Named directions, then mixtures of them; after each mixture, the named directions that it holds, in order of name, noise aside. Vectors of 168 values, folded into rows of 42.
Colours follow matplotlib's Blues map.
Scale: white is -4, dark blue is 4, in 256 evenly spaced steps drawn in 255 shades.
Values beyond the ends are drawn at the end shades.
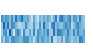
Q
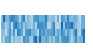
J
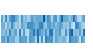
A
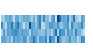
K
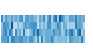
A, J, Q.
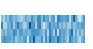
A, K, Q.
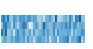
A, K, Q.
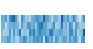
A, J.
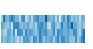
J.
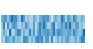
A, J, Q.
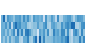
A, J.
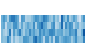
A, J.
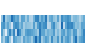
J.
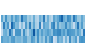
A, K, Q.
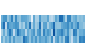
J, K, Q.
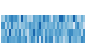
A, K, Q.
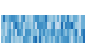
J.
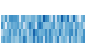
A, J, K.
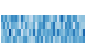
A, J, Q.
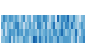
J, K.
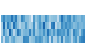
J, Q.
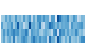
K.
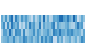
A, K, Q.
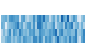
A, J, K.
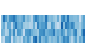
J.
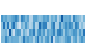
A, J, Q.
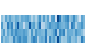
K.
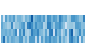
A, J, Q.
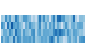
K, Q.
